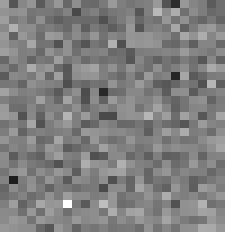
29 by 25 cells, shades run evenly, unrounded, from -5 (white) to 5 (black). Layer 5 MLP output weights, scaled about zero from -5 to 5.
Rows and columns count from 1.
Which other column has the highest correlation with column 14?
10
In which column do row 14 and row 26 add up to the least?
8
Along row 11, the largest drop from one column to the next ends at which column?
24
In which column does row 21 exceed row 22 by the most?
7
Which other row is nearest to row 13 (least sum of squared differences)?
14
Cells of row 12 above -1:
24
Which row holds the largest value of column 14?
6
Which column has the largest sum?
20
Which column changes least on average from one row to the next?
3
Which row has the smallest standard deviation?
28
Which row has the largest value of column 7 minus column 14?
21
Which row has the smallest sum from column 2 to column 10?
26
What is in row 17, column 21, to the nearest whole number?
-2
